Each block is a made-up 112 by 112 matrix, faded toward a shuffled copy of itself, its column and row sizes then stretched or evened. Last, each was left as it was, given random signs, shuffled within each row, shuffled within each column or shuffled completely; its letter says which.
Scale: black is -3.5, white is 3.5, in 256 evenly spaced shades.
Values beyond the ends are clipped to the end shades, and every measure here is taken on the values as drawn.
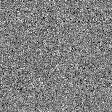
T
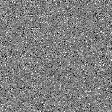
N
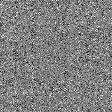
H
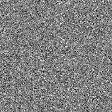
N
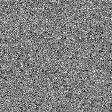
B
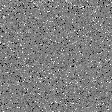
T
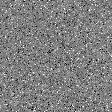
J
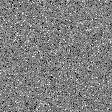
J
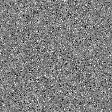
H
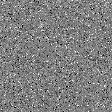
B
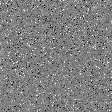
J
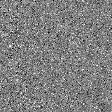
H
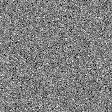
J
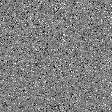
T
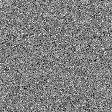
T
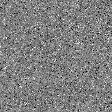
H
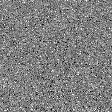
T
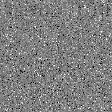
N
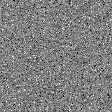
H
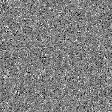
N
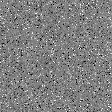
H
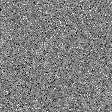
J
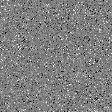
B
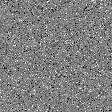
J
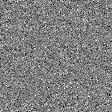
B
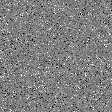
T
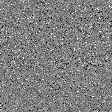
T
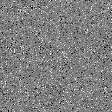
B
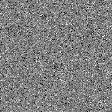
N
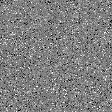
B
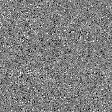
N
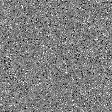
H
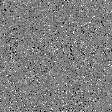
B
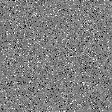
B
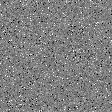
J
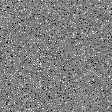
H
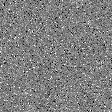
J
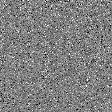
B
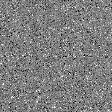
B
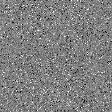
B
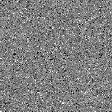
N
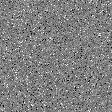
J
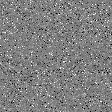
T
